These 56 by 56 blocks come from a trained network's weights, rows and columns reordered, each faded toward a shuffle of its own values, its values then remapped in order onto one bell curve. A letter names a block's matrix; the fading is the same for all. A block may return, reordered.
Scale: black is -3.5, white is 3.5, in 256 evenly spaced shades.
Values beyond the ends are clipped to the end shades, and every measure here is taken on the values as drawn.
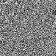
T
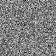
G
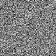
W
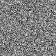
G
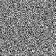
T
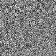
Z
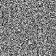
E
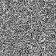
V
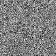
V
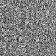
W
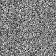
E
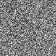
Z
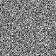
V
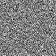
V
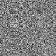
W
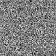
V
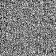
E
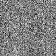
E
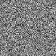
W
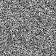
G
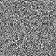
T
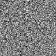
V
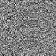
W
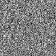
Z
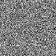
T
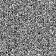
E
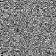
T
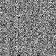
E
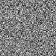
W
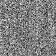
E
